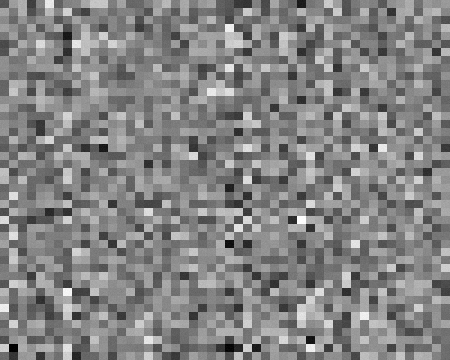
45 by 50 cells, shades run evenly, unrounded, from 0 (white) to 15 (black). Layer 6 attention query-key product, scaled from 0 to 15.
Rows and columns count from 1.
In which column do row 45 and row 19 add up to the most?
9
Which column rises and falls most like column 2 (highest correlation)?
37
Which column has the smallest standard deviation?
15
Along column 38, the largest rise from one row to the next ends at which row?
25
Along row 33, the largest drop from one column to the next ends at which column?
2
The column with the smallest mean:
11
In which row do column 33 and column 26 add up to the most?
44
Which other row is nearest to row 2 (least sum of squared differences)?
16
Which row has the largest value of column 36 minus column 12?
5
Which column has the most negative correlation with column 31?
39
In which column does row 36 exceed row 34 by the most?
50
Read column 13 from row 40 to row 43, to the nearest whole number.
8 6 7 9
